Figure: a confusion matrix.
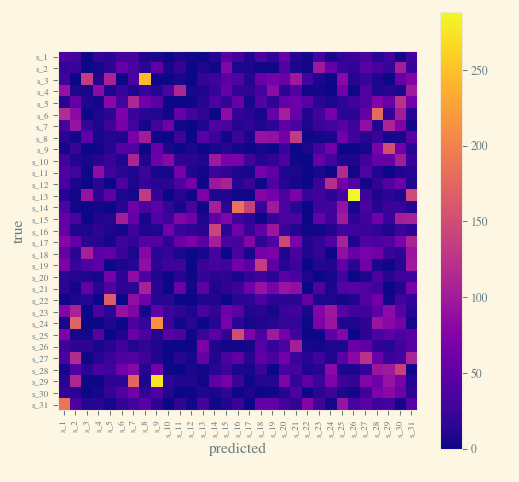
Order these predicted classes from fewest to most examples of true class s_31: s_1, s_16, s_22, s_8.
s_16, s_8, s_22, s_1
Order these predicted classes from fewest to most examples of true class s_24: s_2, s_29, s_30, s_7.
s_7, s_30, s_29, s_2
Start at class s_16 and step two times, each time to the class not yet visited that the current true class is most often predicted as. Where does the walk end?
s_17
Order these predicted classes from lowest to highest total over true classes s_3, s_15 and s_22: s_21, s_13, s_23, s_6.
s_13, s_23, s_6, s_21
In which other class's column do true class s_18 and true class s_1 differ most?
s_3
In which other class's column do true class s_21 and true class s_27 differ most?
s_2
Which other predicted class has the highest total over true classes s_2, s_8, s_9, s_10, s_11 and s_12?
s_30
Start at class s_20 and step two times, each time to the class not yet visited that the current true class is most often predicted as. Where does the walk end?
s_29
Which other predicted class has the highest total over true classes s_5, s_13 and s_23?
s_26
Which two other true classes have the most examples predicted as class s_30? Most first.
s_28, s_5
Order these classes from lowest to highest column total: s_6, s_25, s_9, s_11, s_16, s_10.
s_10, s_11, s_6, s_16, s_9, s_25
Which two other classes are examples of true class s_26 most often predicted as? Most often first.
s_21, s_13
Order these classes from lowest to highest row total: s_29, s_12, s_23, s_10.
s_12, s_10, s_23, s_29
